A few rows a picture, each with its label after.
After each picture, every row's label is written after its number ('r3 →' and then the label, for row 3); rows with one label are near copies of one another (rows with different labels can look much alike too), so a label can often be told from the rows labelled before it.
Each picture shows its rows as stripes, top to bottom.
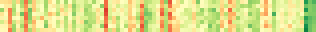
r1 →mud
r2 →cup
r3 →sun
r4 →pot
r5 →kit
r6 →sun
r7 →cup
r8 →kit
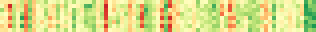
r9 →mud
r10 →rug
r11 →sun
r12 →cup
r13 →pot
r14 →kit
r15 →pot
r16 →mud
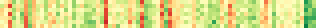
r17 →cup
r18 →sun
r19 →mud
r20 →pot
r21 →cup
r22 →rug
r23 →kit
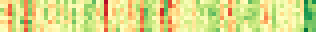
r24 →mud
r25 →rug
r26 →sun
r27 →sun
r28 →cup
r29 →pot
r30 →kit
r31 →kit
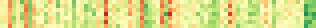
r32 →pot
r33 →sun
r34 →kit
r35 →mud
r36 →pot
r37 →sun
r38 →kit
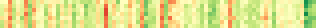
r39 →kit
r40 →sun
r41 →sun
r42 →sun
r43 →pot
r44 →sun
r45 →sun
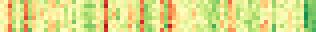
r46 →pot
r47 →rug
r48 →kit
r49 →kit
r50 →kit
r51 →cup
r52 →rug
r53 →pot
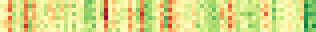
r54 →rug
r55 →sun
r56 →rug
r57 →cup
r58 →rug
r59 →kit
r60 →mud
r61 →kit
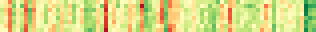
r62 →kit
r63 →cup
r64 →sun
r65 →sun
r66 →sun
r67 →sun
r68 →rug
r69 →rug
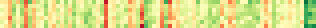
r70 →mud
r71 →cup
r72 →cup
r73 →cup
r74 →kit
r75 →sun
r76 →cup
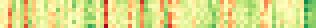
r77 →cup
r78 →cup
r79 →sun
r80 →rug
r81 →rug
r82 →pot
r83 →rug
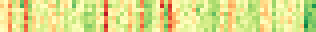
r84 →pot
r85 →pot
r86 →mud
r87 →rug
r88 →kit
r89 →kit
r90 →rug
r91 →rug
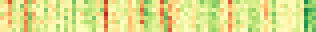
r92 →sun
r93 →pot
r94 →cup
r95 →sun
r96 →mud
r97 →kit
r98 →mud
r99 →mud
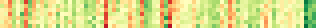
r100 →kit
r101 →sun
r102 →kit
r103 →pot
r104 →mud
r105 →cup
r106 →mud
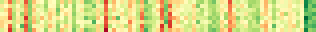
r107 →sun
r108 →mud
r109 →sun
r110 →pot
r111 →kit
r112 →mud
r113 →pot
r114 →sun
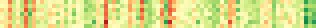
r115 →kit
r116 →rug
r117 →kit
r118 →pot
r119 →kit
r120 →mud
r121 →rug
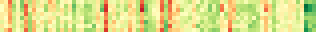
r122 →pot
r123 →cup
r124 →cup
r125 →kit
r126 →pot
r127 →sun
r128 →mud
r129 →sun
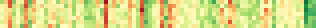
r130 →sun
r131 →kit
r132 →cup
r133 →cup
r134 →rug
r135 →sun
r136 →pot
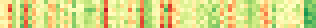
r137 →cup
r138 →pot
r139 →rug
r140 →cup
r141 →pot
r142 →cup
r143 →pot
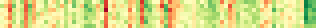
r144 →cup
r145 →sun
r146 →rug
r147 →kit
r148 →kit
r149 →cup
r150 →rug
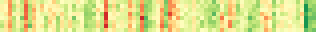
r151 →rug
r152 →kit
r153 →kit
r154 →rug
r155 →cup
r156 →sun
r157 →sun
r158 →cup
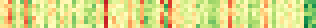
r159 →pot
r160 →mud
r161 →rug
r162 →pot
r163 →sun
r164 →sun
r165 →mud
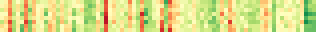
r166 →rug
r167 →rug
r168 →sun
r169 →cup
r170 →rug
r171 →sun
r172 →pot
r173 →pot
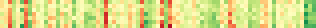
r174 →pot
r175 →mud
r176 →pot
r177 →sun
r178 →rug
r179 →sun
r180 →pot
